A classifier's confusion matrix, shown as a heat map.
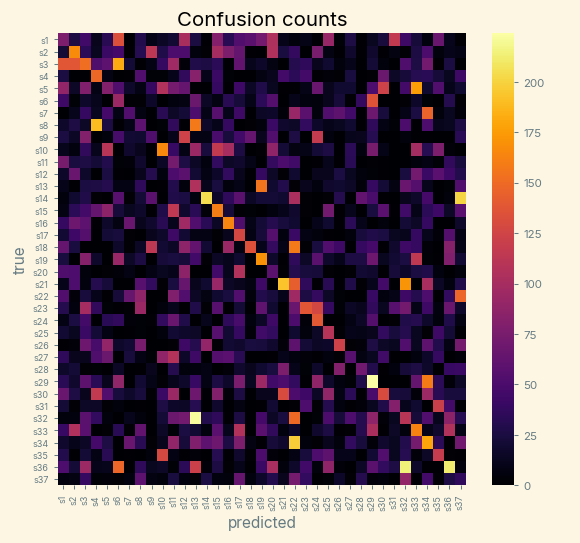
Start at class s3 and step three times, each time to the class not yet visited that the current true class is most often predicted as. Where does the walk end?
s34
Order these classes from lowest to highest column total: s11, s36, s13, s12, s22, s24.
s24, s36, s12, s11, s13, s22
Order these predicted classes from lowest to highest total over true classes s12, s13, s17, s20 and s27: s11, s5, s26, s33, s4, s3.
s26, s4, s3, s5, s33, s11
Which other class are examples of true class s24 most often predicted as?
s11
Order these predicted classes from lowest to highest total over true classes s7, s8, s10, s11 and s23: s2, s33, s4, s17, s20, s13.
s2, s17, s33, s20, s4, s13
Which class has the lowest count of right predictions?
s37
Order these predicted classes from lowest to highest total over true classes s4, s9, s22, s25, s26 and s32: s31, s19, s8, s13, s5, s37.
s31, s5, s19, s8, s37, s13
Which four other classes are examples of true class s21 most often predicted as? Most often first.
s32, s22, s34, s15
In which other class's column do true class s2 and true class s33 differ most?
s9
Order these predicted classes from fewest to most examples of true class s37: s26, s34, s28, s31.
s31, s26, s28, s34
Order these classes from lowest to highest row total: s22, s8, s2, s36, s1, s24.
s24, s8, s22, s2, s1, s36
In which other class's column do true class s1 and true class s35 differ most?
s6
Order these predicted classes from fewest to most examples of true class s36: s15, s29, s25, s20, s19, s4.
s4, s15, s19, s29, s25, s20
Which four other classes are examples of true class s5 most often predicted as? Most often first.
s33, s30, s10, s1
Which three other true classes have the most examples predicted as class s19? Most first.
s13, s29, s1
